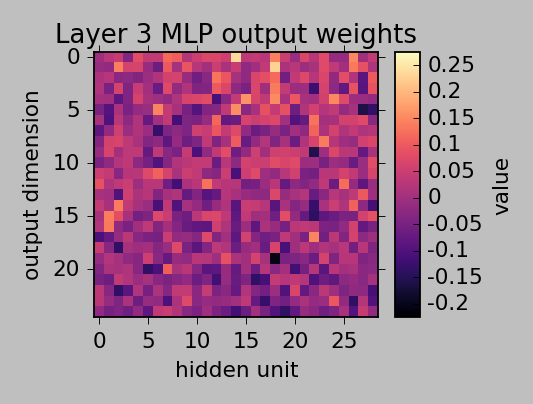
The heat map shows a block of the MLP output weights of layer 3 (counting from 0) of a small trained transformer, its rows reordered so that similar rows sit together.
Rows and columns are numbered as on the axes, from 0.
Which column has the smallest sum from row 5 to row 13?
8
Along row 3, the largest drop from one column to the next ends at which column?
27
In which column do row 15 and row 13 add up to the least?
22
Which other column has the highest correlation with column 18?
4
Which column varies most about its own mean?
18
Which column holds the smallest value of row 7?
6
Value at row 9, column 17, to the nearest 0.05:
0
